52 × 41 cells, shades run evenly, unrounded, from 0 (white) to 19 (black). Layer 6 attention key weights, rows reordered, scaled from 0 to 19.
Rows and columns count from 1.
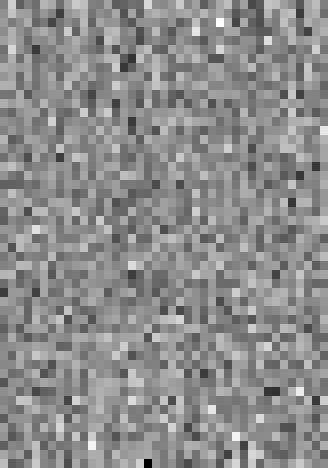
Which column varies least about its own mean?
14
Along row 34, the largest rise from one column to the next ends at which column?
28
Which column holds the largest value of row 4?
39
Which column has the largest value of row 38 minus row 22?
25
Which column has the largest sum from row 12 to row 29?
8
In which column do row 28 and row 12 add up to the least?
3
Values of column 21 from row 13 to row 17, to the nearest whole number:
8 7 5 7 8
